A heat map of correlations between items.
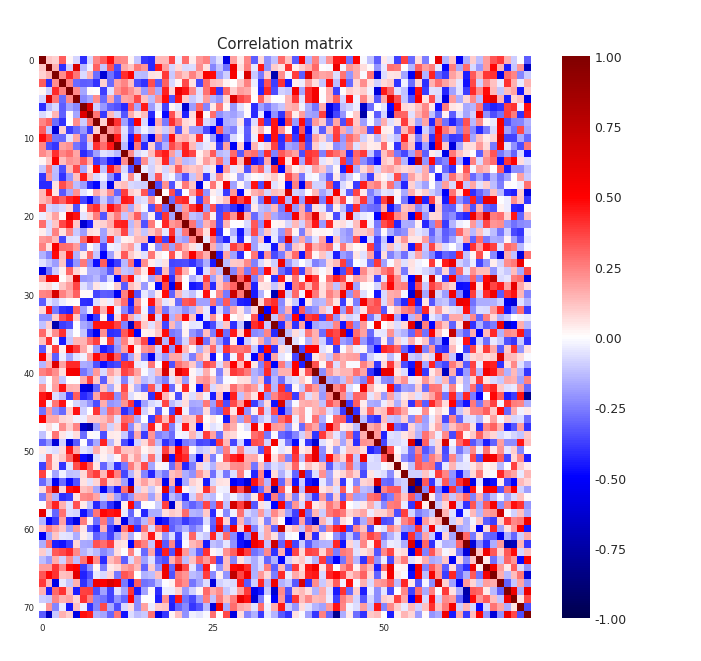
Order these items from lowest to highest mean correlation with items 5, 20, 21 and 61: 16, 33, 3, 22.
3, 22, 16, 33
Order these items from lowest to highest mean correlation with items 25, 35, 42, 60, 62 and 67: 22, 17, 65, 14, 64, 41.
64, 41, 14, 22, 65, 17
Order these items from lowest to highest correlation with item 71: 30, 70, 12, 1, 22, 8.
1, 12, 70, 30, 8, 22
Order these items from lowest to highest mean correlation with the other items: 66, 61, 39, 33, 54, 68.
54, 61, 68, 33, 39, 66
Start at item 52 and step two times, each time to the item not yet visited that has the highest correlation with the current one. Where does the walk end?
7
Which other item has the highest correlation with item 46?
0
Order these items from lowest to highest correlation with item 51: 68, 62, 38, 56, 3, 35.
68, 56, 38, 62, 3, 35
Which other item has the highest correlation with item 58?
67
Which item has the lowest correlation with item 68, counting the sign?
62
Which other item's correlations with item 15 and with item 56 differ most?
48
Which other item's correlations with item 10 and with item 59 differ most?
8
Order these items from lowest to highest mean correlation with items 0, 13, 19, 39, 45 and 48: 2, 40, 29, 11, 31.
31, 11, 29, 40, 2
